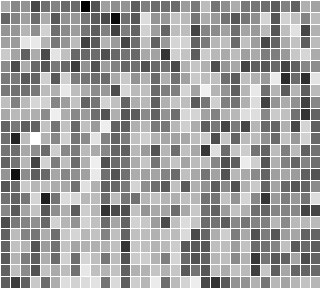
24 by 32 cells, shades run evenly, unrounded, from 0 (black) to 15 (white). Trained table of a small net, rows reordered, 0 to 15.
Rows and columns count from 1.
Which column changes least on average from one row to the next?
10
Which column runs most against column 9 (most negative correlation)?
1
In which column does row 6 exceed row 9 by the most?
20
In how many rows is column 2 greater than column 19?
4
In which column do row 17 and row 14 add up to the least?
27
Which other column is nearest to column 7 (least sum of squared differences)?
15
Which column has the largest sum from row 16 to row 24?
9
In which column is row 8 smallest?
12
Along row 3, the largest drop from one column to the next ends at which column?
31
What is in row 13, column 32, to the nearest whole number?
7
